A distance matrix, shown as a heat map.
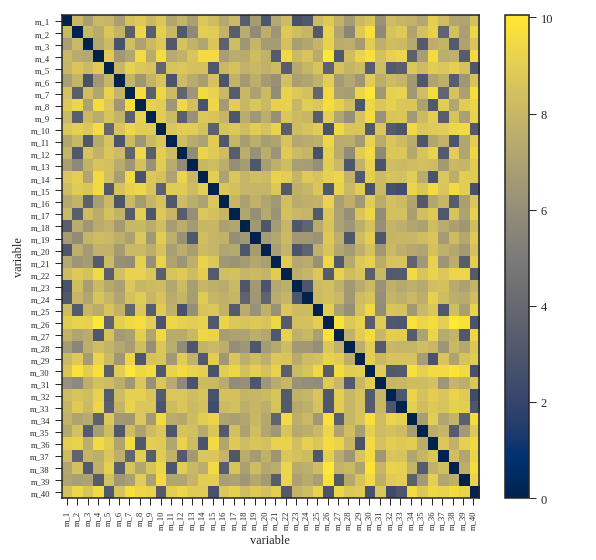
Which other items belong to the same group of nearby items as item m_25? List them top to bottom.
m_2, m_7, m_9, m_12, m_17, m_37
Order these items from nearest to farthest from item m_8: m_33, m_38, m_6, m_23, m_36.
m_36, m_6, m_38, m_23, m_33
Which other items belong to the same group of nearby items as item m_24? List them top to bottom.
m_1, m_18, m_20, m_23
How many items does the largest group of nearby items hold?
9
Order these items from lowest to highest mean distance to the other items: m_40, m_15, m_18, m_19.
m_18, m_19, m_15, m_40
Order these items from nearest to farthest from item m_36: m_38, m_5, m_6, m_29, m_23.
m_29, m_6, m_38, m_23, m_5
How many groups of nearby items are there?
7
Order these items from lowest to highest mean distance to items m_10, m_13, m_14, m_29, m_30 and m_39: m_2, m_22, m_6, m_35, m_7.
m_22, m_6, m_35, m_2, m_7
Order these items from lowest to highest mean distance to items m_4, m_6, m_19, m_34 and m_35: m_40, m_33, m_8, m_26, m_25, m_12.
m_25, m_12, m_8, m_33, m_40, m_26
